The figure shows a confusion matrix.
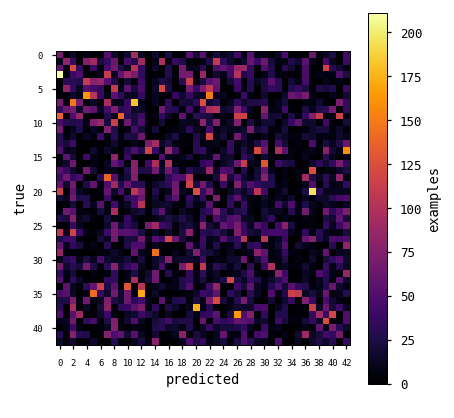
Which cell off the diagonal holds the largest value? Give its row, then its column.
3, 0
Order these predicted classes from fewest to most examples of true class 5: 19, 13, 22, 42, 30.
13, 30, 42, 19, 22
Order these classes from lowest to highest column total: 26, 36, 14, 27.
36, 14, 27, 26
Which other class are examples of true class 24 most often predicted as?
2
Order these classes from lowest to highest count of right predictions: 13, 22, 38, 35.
22, 13, 38, 35
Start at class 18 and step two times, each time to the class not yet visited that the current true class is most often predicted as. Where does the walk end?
11
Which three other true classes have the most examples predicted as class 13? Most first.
14, 25, 16
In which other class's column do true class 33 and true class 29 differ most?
25
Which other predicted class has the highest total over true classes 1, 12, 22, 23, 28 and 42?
8
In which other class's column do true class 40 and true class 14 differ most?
42
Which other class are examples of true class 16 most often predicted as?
30
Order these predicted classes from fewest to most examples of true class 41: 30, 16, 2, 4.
16, 4, 30, 2
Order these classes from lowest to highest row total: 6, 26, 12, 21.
12, 21, 6, 26
